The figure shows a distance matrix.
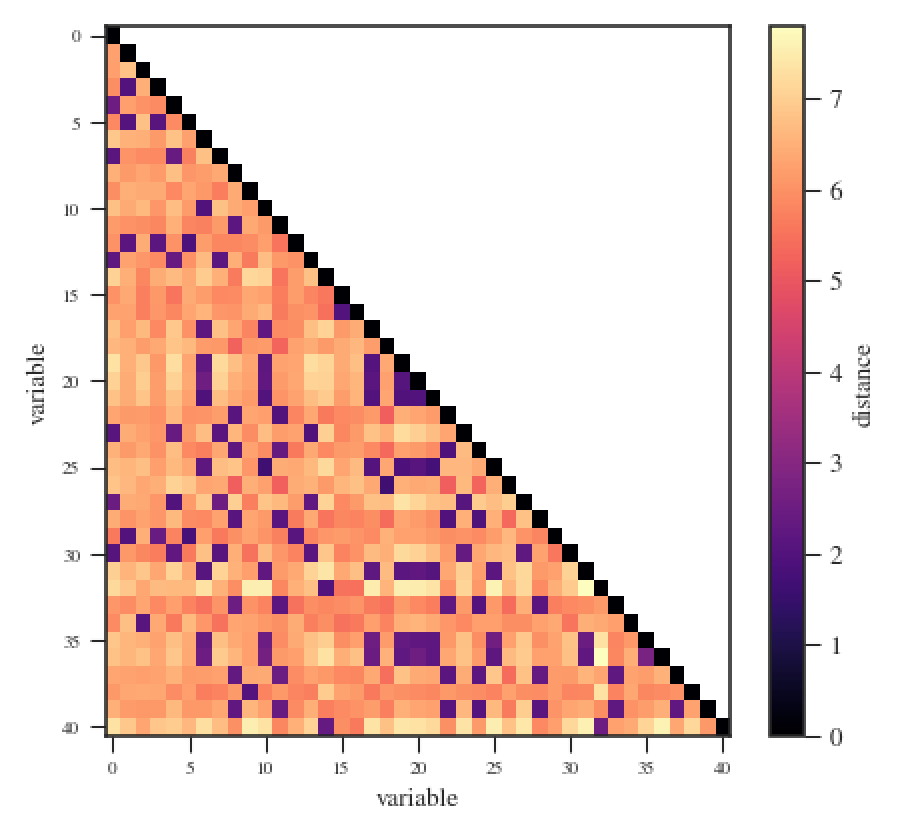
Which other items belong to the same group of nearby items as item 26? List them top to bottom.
18
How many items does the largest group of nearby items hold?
10
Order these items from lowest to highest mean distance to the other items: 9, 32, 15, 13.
13, 15, 9, 32
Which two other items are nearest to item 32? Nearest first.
14, 40
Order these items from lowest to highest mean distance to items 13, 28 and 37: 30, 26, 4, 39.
39, 30, 4, 26
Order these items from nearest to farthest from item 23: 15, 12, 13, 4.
13, 4, 15, 12
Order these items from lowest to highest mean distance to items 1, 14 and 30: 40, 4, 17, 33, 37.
4, 40, 33, 37, 17
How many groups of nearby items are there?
9
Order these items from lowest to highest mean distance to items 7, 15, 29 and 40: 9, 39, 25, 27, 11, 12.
12, 27, 11, 39, 9, 25
